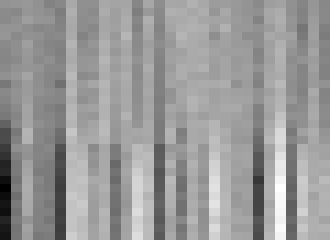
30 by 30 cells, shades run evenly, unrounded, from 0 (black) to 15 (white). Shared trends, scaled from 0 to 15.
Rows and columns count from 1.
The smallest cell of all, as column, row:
1, 24
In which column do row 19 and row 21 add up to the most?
26
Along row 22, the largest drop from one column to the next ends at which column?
27
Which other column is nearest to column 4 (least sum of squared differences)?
5
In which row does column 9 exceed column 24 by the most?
23
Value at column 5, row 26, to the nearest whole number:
7
